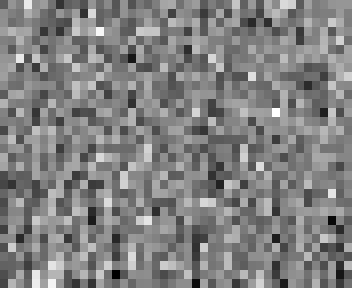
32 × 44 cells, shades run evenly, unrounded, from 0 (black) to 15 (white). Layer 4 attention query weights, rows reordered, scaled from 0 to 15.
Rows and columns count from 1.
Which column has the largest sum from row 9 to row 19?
19
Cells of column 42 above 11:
4
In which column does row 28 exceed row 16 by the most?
35
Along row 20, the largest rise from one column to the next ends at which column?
16
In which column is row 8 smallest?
5
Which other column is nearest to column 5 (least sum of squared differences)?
40
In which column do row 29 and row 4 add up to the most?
13
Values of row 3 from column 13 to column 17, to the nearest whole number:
6 7 9 6 5
